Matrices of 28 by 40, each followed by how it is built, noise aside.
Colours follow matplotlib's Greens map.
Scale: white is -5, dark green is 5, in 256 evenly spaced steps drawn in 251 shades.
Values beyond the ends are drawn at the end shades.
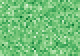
noise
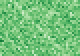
Toeplitz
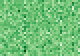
uneven columns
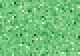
sparse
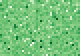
sparse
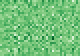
low rank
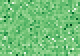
sparse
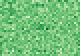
low rank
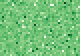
sparse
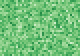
noise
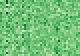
uneven columns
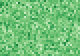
noise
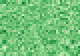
low rank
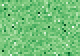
sparse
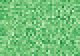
low rank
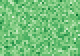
noise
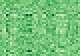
low rank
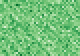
Toeplitz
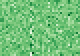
uneven columns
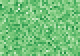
noise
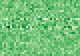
uneven rows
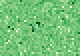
sparse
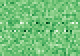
uneven rows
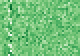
uneven columns
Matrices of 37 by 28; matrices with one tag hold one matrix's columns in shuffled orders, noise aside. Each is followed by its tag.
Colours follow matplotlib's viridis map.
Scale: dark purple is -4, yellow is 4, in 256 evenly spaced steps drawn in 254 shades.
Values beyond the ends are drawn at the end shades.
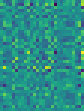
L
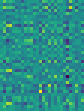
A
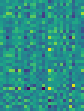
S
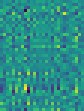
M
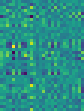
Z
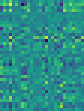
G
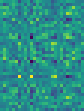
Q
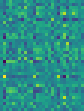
Q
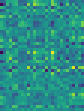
L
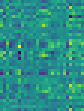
Z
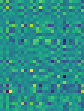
A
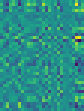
G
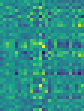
Z
